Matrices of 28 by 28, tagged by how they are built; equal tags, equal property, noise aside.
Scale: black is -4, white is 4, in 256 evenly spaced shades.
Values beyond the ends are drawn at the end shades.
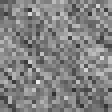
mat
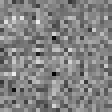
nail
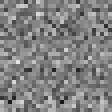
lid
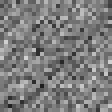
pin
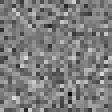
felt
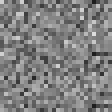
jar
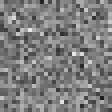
felt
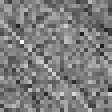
mat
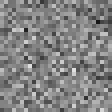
jar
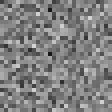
jar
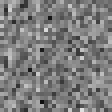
jar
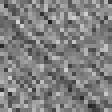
mat
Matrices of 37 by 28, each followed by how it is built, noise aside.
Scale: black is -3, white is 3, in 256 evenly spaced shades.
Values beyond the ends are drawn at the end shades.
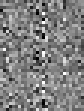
uneven columns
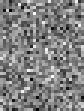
noise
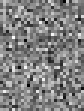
noise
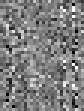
uneven columns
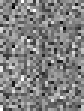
repeating rows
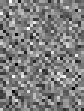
Toeplitz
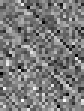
Toeplitz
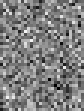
noise
